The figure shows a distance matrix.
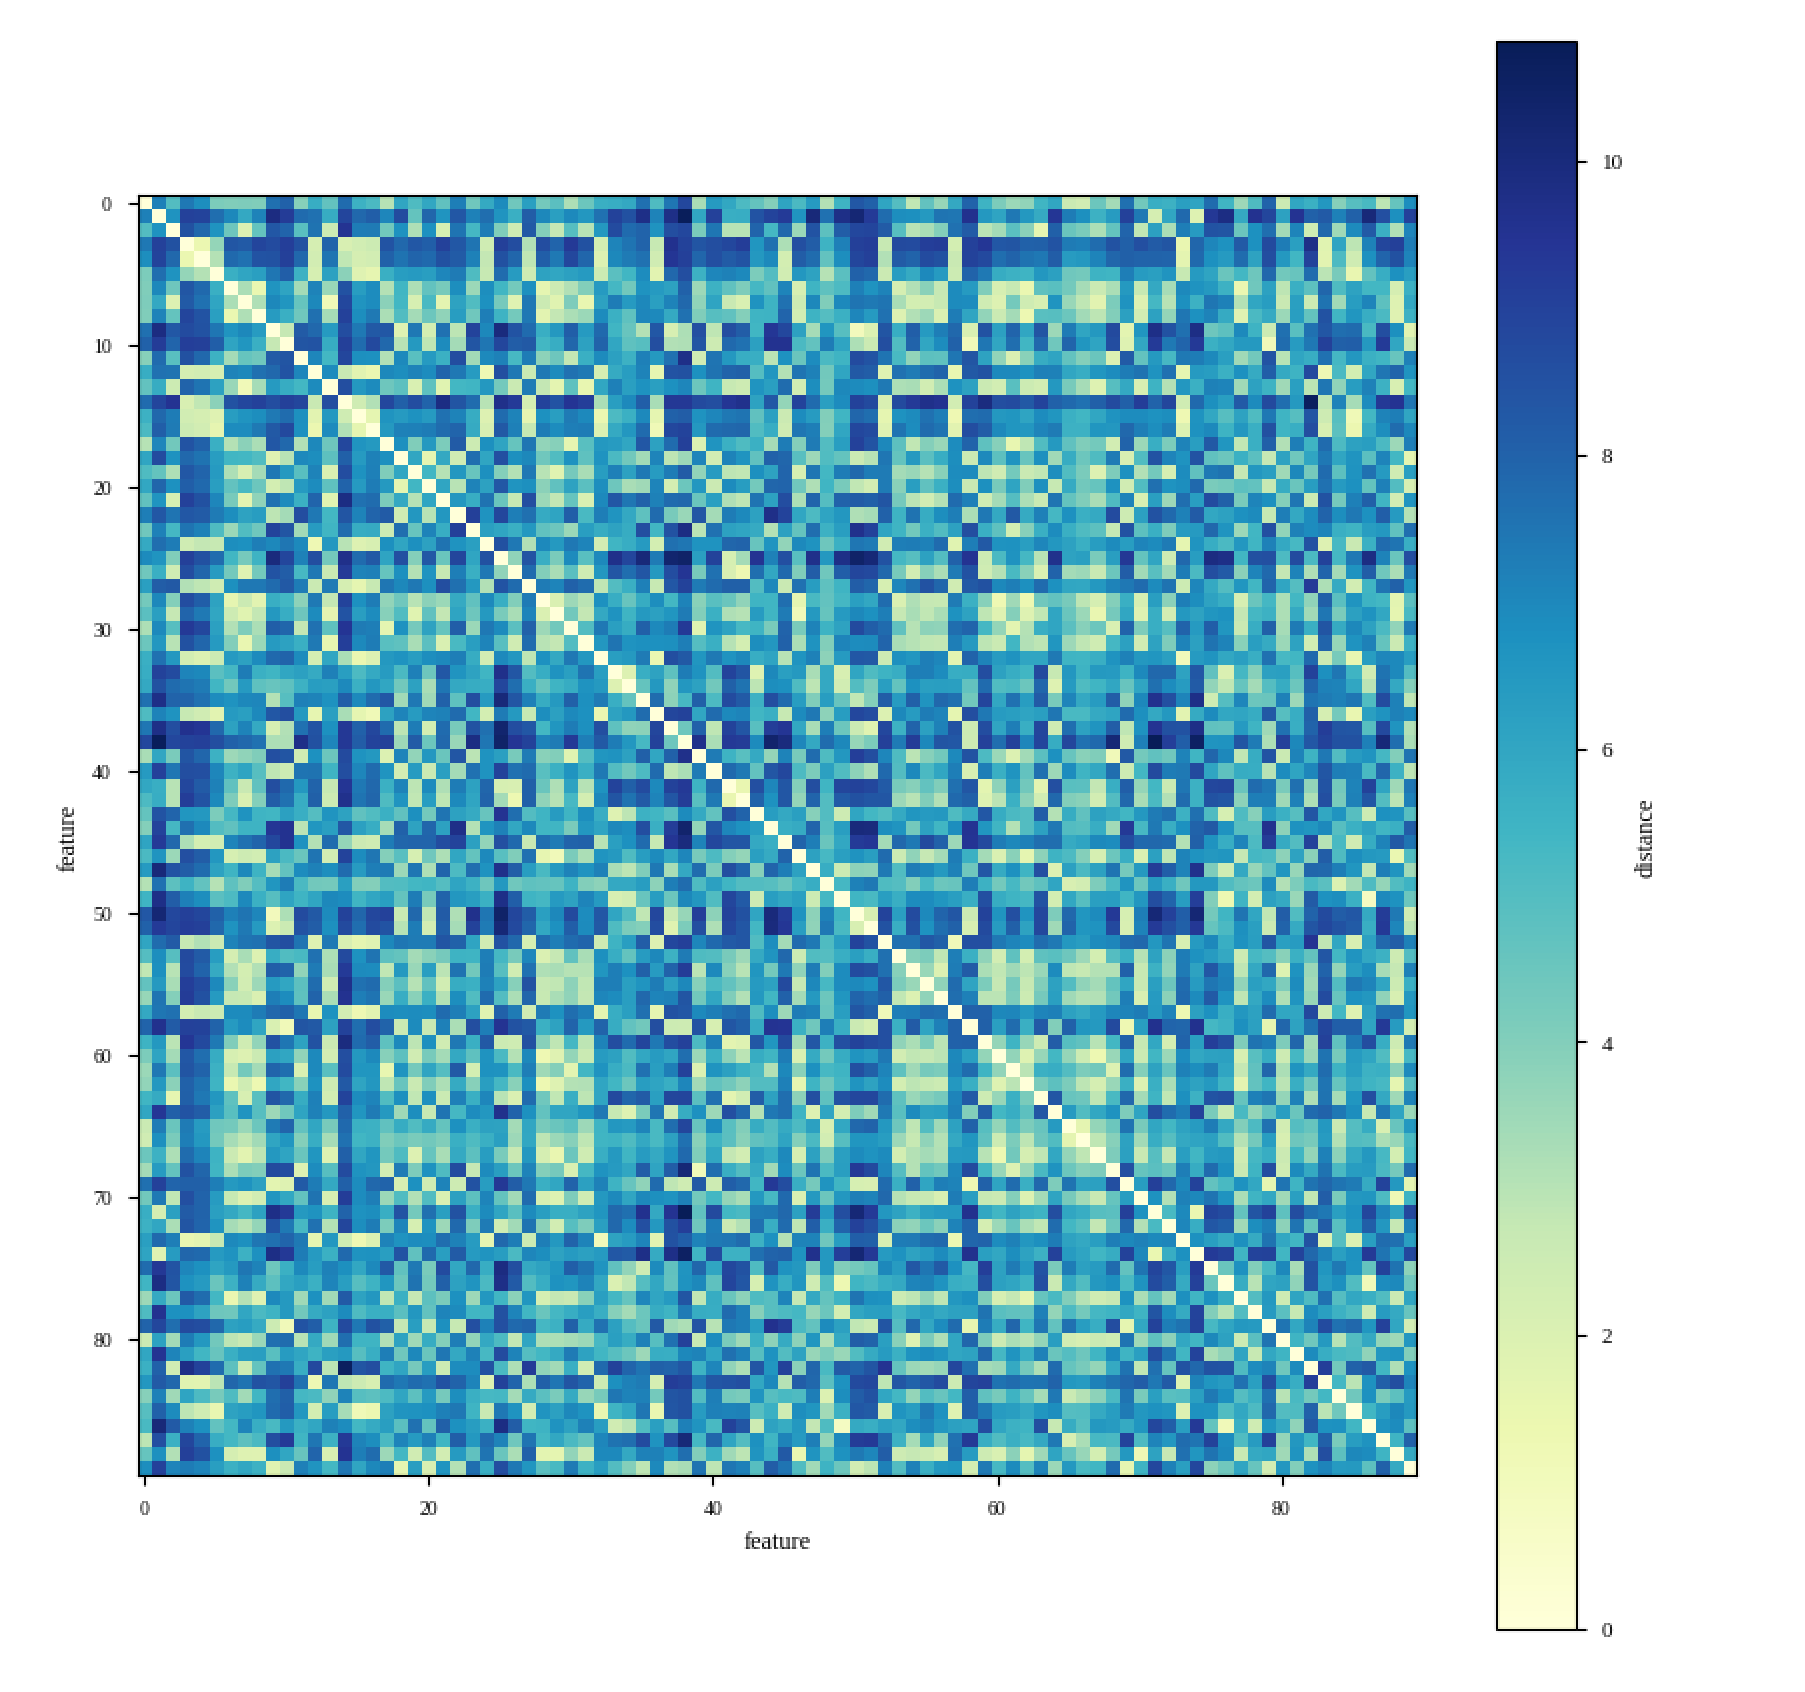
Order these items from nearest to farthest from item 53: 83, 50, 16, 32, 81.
81, 50, 32, 16, 83
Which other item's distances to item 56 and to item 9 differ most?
50
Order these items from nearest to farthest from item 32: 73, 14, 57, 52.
73, 57, 52, 14
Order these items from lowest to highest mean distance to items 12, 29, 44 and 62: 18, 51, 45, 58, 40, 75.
45, 18, 40, 75, 58, 51
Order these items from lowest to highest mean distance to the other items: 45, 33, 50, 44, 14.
33, 44, 45, 50, 14
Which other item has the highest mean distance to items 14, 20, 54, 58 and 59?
1
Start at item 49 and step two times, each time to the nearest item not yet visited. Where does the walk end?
76
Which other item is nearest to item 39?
68
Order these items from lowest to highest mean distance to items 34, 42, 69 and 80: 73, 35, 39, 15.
39, 35, 15, 73
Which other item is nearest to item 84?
48
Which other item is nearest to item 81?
78
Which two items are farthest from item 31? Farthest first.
14, 3
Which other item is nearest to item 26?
42
